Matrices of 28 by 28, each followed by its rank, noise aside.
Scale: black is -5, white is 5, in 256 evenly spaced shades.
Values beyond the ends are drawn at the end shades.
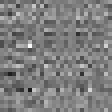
four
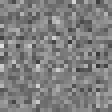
six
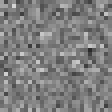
eight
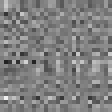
three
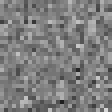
eight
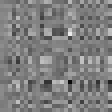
two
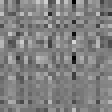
two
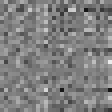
four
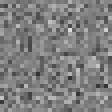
eight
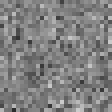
eight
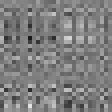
two
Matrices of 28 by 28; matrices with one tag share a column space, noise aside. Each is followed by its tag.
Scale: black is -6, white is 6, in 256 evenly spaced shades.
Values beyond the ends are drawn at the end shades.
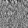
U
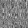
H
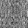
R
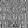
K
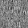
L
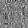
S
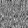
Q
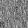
L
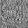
R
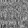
K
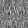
L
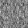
R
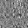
H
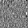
U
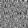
U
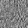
Q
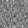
Q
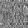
S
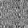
H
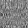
H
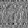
S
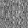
R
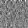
U
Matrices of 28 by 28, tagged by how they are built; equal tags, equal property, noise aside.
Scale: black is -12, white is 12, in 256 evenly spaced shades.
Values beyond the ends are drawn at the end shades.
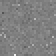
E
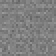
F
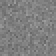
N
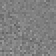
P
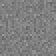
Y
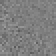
P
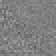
P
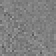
P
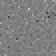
E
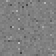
E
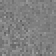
P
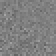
P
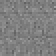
Y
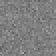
N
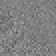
P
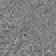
P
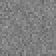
N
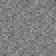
Y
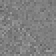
P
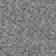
N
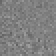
P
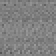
Y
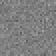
N
